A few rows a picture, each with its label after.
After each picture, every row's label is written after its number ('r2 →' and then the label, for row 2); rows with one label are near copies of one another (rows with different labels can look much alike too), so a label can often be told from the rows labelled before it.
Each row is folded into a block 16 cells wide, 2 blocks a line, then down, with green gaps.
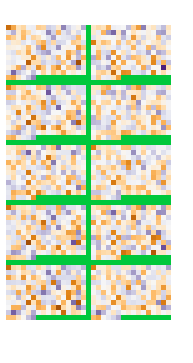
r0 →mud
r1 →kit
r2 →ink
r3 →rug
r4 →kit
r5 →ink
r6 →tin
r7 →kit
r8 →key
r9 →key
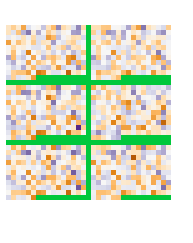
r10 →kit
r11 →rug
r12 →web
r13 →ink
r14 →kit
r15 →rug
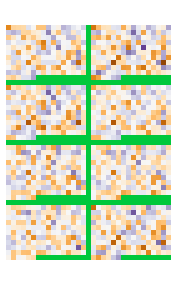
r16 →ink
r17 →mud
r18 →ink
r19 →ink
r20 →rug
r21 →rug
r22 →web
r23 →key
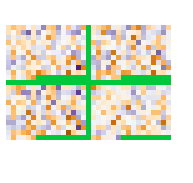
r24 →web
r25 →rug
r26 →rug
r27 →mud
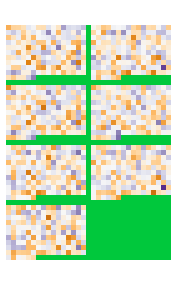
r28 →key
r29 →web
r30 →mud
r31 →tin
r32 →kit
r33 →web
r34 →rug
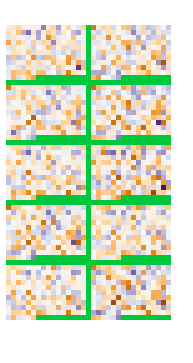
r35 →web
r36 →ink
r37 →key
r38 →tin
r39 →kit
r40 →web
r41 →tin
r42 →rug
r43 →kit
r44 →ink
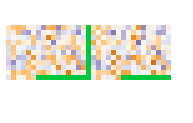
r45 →rug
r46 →kit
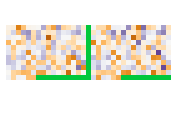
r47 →rug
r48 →rug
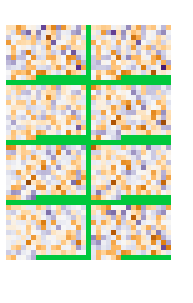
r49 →rug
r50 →web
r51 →web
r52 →ink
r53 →tin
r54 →mud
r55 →ink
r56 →rug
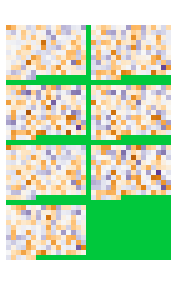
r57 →tin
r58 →web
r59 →kit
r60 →kit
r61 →tin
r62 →rug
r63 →rug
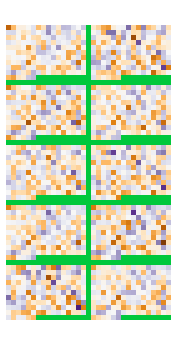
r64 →mud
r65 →rug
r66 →tin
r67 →key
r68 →rug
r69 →kit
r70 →mud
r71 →ink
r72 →rug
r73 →key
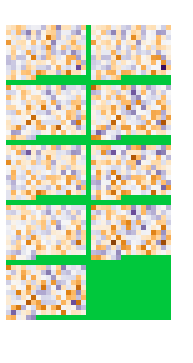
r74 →web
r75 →web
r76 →key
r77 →mud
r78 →kit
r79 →kit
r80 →ink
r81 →ink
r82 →key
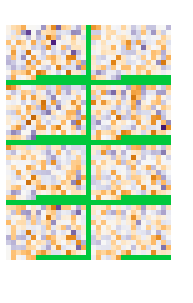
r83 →kit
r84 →mud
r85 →tin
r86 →web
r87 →key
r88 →rug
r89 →rug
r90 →web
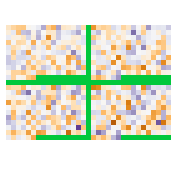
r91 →rug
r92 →key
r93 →kit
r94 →tin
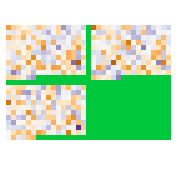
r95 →key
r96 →tin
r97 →web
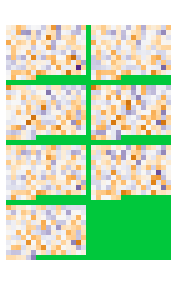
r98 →web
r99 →web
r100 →key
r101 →tin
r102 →web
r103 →rug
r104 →tin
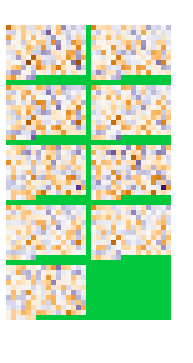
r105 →key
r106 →key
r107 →ink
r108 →tin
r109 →web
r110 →web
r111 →ink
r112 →key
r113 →rug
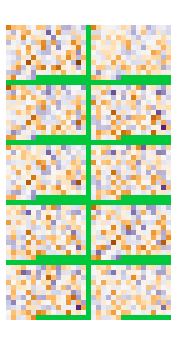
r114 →ink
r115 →mud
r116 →mud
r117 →kit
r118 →ink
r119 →kit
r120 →kit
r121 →mud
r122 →web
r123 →kit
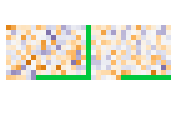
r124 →tin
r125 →kit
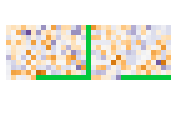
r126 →kit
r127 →key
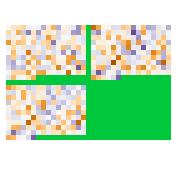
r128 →kit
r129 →mud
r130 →mud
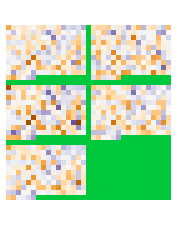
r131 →key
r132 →kit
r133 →key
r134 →ink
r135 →ink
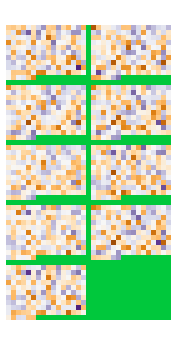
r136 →web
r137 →mud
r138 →ink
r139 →key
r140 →tin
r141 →kit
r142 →kit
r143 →tin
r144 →web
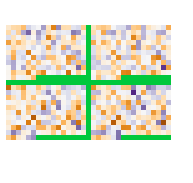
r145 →kit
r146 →web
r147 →key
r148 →ink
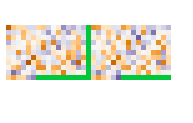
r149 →key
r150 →tin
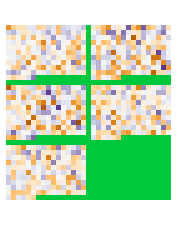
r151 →tin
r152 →rug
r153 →mud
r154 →kit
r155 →rug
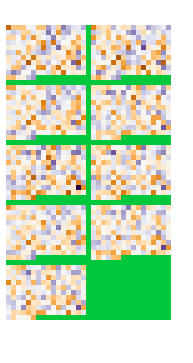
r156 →tin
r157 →key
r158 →tin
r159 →rug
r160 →web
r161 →kit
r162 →tin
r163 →web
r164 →kit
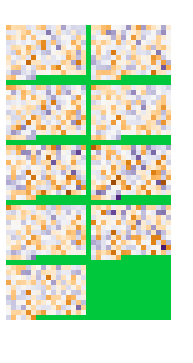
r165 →ink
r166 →rug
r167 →tin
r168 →key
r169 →rug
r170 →tin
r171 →tin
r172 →kit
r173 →kit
